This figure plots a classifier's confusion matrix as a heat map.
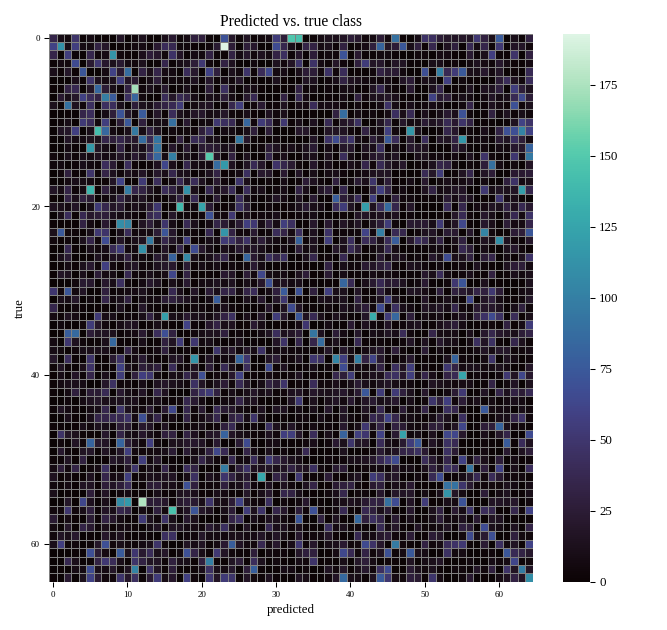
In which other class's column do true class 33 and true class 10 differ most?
43
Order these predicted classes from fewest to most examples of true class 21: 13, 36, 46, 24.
36, 46, 13, 24
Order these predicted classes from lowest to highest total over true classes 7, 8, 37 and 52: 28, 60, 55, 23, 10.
55, 60, 23, 10, 28
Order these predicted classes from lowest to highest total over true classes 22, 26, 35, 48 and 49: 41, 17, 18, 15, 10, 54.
17, 41, 54, 15, 18, 10
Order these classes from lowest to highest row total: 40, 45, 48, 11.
45, 48, 40, 11
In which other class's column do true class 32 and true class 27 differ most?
7
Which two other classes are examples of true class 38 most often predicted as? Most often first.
19, 41
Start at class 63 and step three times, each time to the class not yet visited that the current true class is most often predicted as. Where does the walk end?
62
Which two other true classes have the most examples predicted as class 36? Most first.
38, 57
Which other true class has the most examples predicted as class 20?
40
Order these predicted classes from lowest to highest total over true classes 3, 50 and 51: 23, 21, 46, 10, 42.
21, 10, 42, 46, 23
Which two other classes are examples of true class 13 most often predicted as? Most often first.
5, 14
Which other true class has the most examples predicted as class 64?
14
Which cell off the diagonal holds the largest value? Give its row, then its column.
1, 23
